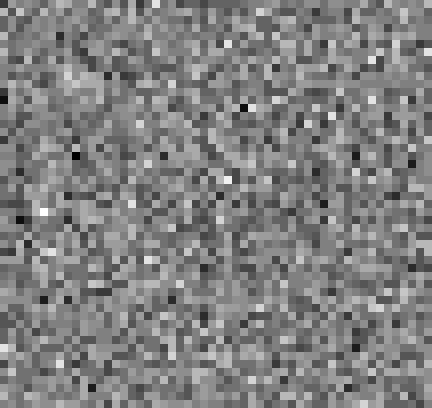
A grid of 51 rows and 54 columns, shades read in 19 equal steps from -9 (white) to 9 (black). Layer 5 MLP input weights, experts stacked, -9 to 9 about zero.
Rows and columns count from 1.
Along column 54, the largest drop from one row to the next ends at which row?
7
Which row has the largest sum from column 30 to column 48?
26
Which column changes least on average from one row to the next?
38
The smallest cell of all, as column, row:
6, 27
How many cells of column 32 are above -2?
36
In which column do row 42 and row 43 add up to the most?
45
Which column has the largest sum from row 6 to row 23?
16
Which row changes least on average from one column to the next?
11
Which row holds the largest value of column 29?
43
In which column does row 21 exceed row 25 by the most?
52
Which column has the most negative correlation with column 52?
13
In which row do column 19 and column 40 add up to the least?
33
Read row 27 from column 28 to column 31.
-2 0 -1 -2
